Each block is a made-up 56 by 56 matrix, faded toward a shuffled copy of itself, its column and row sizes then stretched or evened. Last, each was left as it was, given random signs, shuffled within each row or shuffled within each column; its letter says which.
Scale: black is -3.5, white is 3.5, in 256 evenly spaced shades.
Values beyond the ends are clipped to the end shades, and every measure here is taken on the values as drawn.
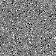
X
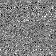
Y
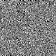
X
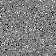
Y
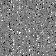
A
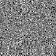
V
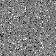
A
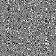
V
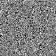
A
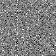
X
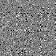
V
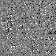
X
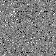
Y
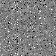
A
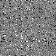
X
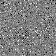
Y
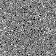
Y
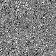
A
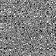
V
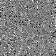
A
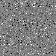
Y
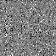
X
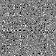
X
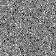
A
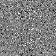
X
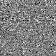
Y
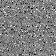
Y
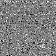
Y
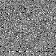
Y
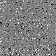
Y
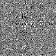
V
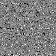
Y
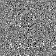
X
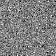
Y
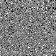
X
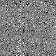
X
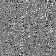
A
